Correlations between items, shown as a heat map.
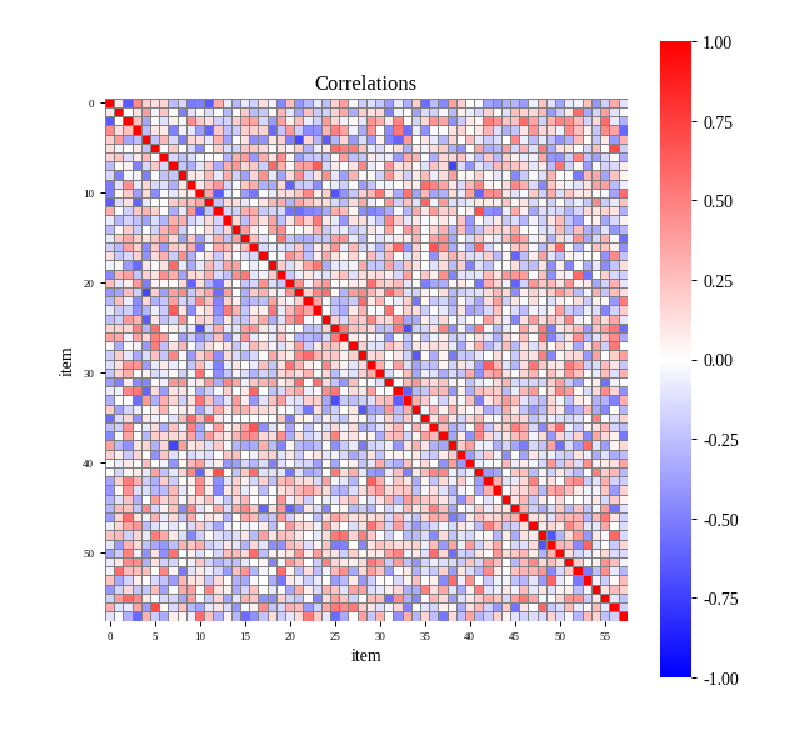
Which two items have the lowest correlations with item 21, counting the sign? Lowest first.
4, 12
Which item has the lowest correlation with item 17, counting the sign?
45
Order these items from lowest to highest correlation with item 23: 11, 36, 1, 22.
1, 36, 11, 22
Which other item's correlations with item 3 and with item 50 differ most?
7
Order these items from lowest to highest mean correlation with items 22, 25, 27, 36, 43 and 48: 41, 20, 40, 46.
40, 20, 41, 46
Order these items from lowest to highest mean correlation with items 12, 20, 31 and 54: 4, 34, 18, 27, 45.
4, 45, 18, 34, 27
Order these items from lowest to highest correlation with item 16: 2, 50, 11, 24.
11, 24, 2, 50
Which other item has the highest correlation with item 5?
56
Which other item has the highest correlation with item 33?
10
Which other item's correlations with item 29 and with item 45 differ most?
20
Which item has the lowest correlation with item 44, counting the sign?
39
